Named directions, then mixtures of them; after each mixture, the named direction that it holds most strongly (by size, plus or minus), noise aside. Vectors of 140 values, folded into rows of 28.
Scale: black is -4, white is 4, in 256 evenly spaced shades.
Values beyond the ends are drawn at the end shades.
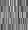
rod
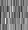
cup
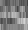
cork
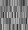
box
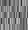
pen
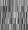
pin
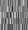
cup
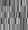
pen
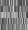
rod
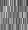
rod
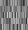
box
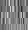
rod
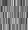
box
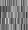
pin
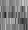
cork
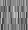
pin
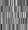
rod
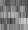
cork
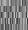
pen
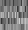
cork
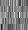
rod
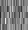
cup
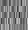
pen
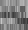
cork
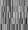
cup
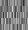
box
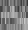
cork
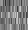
pin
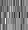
cup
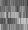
cork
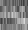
cork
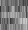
cork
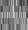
rod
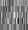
pin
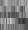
cork
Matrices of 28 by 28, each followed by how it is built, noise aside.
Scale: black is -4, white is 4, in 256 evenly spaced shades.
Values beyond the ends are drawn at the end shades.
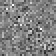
block diagonal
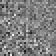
lower triangular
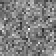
smooth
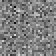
repeating rows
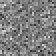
repeating rows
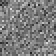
Hankel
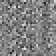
repeating rows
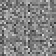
repeating rows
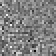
lower triangular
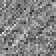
Hankel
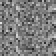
repeating rows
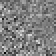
lower triangular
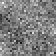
smooth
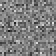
low rank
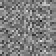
repeating rows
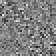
block diagonal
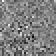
lower triangular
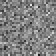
repeating rows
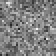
smooth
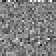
uneven rows
